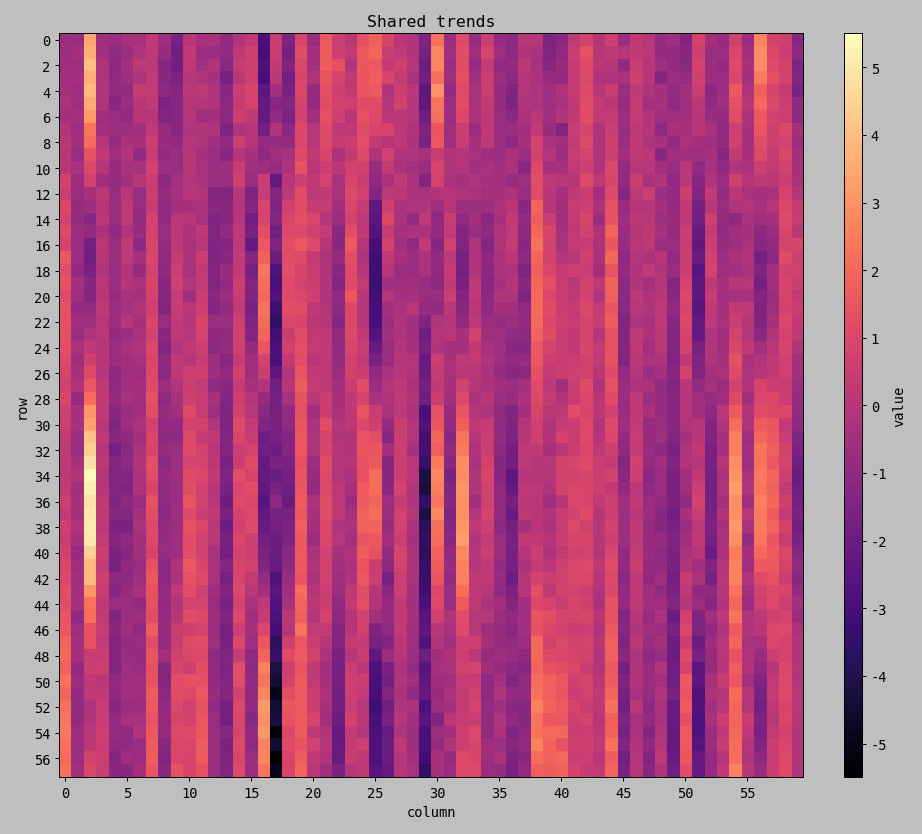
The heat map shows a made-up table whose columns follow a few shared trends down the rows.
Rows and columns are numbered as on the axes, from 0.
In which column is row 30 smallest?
29
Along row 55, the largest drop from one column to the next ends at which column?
17
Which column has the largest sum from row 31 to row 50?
2
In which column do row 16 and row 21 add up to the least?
25
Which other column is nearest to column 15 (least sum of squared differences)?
34
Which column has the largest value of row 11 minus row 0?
16
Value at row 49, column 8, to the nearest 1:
-1
